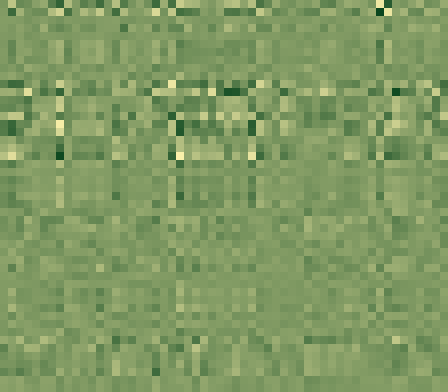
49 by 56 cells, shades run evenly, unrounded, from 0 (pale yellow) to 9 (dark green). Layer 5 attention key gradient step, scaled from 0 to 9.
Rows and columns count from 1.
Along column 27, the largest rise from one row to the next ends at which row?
13
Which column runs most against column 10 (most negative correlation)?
1
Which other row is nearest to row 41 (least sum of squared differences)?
32
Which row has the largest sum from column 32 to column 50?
15
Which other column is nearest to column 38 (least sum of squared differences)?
35
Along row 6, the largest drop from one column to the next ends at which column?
49
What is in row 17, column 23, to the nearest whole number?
8
